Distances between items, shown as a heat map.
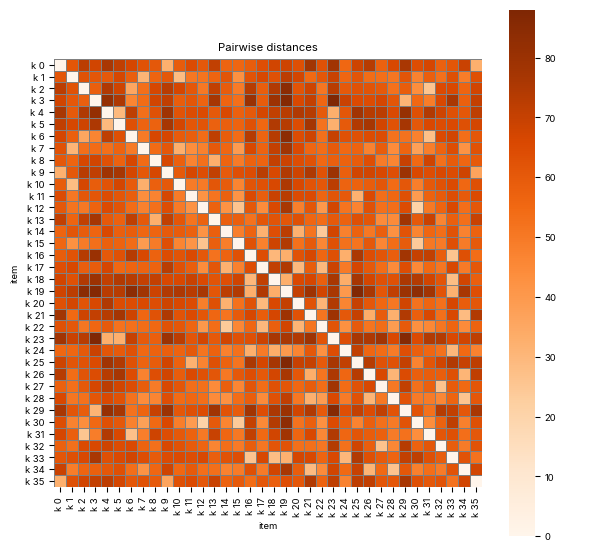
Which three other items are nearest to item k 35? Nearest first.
k 0, k 9, k 24
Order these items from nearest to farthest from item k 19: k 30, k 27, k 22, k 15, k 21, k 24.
k 24, k 27, k 22, k 15, k 21, k 30
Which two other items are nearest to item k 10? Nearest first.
k 1, k 7
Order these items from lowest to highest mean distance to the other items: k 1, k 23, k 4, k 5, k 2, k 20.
k 1, k 20, k 2, k 5, k 4, k 23
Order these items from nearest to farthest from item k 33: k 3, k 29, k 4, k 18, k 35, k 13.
k 18, k 35, k 13, k 4, k 29, k 3
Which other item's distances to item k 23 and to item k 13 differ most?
k 27
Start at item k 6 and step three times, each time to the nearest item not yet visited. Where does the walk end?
k 30
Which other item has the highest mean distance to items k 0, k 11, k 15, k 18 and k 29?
k 23
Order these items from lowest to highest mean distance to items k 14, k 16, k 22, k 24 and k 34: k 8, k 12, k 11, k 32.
k 12, k 32, k 8, k 11
